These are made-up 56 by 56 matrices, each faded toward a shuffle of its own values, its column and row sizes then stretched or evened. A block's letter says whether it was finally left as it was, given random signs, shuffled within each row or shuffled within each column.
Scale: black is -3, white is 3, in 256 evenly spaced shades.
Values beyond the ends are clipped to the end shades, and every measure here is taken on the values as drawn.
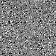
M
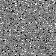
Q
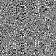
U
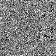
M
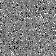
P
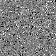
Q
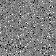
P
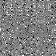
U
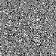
U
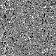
P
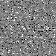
Q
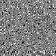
U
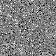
P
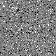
P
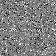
Q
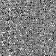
P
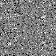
M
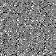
U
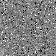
P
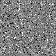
Q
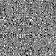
U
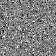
P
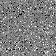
Q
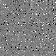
U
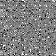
U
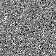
P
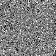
P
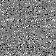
M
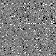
U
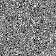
P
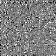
U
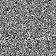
M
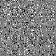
U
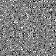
U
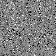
P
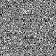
U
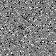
Q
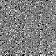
U
